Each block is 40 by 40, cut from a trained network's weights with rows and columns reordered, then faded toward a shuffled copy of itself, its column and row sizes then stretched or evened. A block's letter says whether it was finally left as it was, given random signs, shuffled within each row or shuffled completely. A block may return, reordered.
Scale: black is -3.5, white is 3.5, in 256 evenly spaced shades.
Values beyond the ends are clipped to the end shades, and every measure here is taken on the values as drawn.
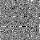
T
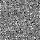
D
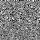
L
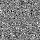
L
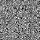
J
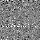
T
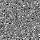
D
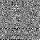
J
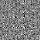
J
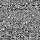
L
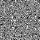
T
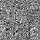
J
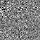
T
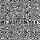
J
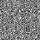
J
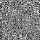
J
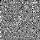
T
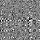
J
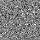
L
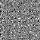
T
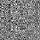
J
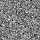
D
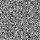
J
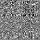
J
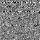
L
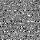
L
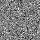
D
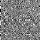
J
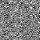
J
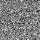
L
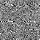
L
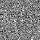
T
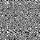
T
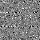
L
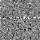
T
